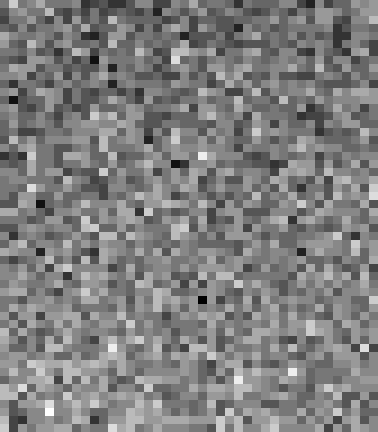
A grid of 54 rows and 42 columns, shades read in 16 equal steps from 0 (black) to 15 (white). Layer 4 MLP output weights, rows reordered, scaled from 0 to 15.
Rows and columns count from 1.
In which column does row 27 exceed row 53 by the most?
2
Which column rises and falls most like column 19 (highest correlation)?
10
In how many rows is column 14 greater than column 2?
25
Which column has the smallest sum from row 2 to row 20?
18
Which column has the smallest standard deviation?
30
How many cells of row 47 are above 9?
9
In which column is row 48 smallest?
7
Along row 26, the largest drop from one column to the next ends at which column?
5
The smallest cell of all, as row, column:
38, 23
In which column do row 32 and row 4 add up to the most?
20
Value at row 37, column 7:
4
